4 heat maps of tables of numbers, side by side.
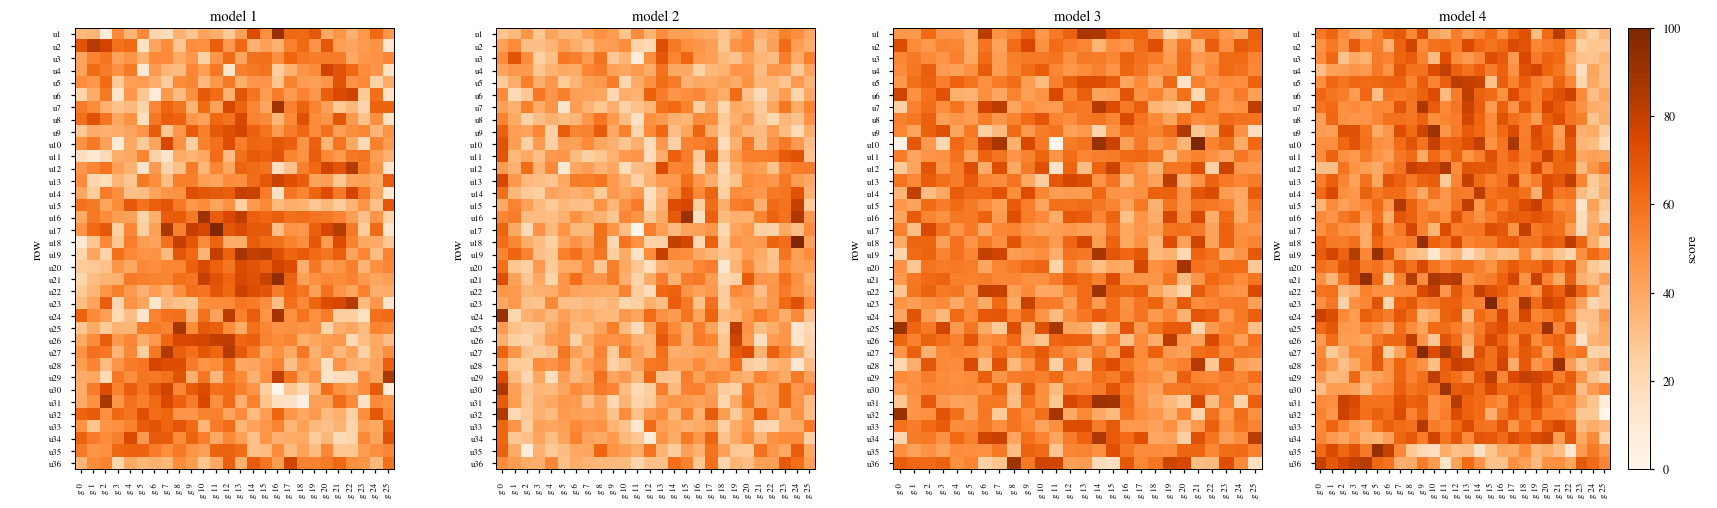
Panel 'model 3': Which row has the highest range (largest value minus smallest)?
u10
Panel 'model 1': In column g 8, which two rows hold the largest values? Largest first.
u25, u18
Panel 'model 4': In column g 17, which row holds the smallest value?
u19
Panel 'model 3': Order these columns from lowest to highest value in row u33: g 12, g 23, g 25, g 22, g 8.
g 23, g 25, g 8, g 22, g 12
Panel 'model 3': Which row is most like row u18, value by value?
u16
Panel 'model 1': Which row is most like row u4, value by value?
u12
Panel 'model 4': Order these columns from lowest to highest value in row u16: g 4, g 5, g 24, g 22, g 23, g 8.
g 23, g 24, g 4, g 22, g 5, g 8
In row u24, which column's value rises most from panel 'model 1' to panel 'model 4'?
g 5
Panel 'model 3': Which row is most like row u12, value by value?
u28
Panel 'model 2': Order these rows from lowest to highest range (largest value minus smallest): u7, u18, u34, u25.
u7, u34, u25, u18
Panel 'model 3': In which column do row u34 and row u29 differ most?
g 20
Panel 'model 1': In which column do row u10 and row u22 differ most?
g 3
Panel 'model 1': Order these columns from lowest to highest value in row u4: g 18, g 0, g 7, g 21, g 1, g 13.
g 7, g 0, g 18, g 13, g 1, g 21
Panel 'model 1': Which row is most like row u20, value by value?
u21
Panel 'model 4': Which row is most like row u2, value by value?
u16
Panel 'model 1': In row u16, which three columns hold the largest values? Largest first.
g 10, g 13, g 12
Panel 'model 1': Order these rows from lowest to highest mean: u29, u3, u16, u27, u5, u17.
u5, u29, u3, u27, u16, u17
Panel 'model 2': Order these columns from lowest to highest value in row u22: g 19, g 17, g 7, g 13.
g 7, g 17, g 19, g 13
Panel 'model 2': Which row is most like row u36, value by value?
u23
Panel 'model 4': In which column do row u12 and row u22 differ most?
g 11
